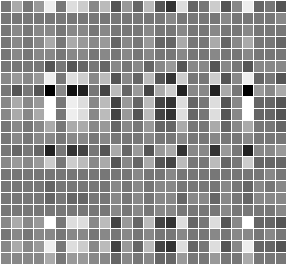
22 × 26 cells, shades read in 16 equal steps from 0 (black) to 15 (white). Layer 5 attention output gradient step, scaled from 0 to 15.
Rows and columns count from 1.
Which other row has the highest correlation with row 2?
18
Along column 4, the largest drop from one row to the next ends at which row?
8
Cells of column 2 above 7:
14
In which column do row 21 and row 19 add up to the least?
16
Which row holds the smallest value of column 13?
10
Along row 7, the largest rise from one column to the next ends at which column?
17
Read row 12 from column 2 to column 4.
8 7 8
